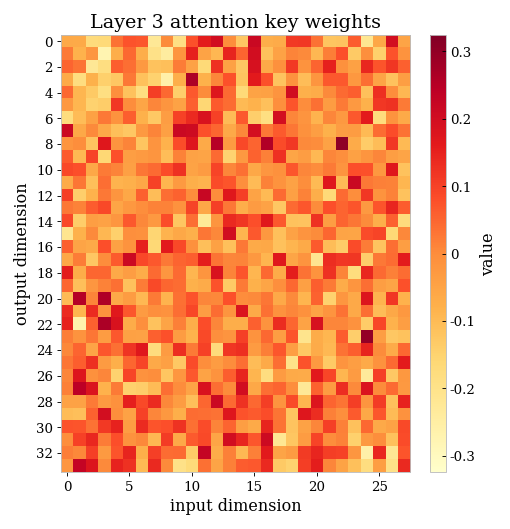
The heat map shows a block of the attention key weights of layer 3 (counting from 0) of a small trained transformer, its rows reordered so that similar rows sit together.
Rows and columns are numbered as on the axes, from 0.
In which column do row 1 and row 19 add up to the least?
3
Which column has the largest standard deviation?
24
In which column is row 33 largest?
1
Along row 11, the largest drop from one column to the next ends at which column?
22
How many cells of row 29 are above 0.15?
3
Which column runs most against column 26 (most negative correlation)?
2
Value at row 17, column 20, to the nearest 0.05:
-0.2
